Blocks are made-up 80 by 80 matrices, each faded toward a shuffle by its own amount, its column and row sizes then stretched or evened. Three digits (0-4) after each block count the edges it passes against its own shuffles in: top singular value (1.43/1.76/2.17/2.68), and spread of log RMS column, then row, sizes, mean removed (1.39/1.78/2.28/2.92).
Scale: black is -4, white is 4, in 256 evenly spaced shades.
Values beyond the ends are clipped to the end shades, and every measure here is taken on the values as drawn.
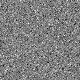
0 0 0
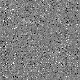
1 2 1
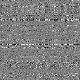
3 0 4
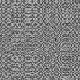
4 1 2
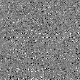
0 1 3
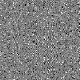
2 2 0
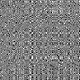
4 3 2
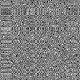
4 0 1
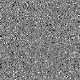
2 1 2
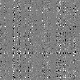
2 4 2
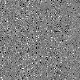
1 3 1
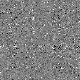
0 2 2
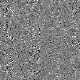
1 3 0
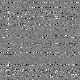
1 1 4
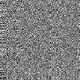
3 3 0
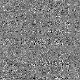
0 3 3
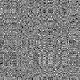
3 1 0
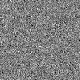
2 0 1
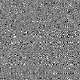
3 1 3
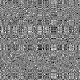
4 1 3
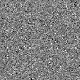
2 1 0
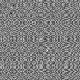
4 0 2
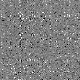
2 2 2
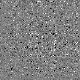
1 2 3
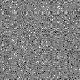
3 0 0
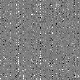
2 3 2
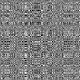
4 3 4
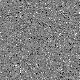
0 1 0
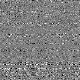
2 0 4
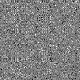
3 1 0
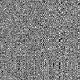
3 2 0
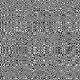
4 2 4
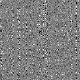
2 4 1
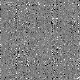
1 3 2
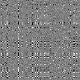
4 4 3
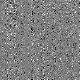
0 4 1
